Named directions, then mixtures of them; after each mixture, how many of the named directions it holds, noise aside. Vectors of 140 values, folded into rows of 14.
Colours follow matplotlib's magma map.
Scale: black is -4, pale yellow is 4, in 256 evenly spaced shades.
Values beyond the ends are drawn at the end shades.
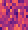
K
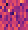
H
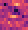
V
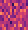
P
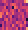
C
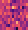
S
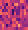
four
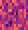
three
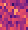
four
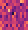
one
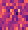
two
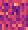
four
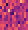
one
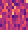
four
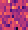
one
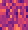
one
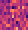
one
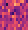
two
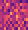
three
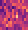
four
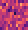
four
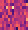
two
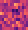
four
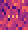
four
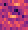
one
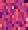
one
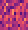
two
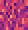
two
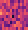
four
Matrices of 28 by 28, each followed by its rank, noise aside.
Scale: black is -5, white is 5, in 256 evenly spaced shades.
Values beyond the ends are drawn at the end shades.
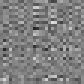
three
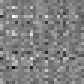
four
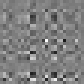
two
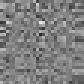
four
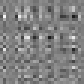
two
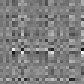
two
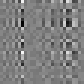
one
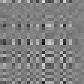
one
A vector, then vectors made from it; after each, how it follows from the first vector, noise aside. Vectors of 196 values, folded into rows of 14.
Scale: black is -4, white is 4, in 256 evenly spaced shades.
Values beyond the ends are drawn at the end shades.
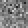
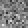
reversed, negated.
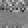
wrapped around, partly zeroed.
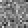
wrapped around.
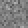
wrapped around, negated, shrunk.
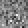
reversed, negated.
